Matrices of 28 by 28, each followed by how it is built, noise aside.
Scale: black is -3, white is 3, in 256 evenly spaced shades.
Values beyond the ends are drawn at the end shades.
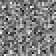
repeating columns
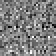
uneven rows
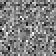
repeating columns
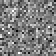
noise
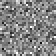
repeating rows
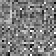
low rank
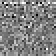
uneven rows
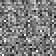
repeating columns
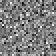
noise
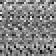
repeating columns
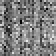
blocks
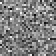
noise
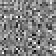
low rank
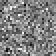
noise
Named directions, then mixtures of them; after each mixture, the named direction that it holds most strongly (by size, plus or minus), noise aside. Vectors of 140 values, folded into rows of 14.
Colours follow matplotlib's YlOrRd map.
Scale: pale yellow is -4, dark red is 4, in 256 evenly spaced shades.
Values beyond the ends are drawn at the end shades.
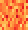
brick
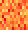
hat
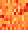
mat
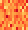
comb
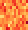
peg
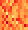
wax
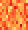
brick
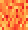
brick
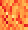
wax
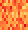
wax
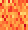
hat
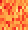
comb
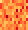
brick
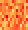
brick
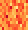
brick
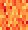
peg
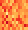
wax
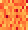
comb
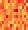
comb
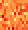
mat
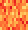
peg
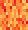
peg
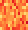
peg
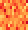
peg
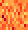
hat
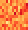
mat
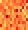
comb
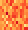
wax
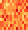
comb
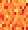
comb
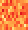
hat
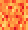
brick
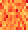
comb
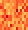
comb
